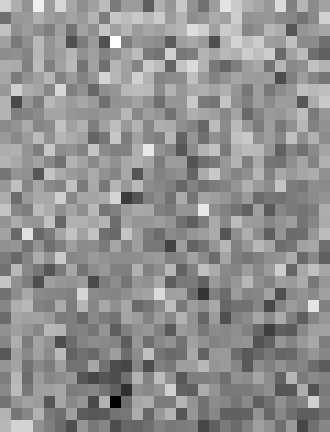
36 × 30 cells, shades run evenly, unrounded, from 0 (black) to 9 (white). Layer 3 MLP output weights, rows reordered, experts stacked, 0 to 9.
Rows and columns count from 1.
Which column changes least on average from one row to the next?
22
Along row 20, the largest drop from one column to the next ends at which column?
4
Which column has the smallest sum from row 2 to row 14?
26
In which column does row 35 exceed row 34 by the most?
11
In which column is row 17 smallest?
12
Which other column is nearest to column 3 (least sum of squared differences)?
8
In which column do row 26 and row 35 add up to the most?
16
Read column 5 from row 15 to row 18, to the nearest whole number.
7 5 6 6
